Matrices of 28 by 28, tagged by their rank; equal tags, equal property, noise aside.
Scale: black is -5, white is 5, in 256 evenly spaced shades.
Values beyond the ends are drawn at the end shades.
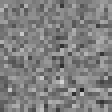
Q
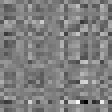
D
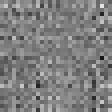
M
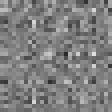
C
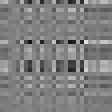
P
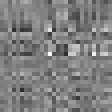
D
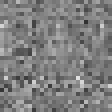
Q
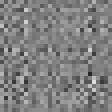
D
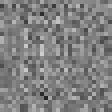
Q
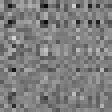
D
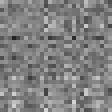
M
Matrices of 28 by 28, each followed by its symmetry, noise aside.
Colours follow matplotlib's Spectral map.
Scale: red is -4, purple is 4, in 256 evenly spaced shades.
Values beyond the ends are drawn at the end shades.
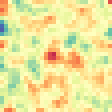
no symmetry.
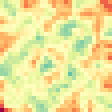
symmetric across the other diagonal.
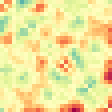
symmetric.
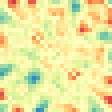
symmetric across the other diagonal.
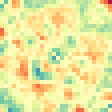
symmetric across the other diagonal.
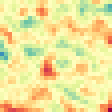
no symmetry.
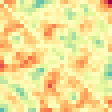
symmetric across the other diagonal.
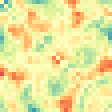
symmetric.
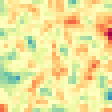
no symmetry.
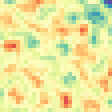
symmetric across the other diagonal.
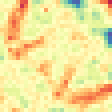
symmetric across the other diagonal.
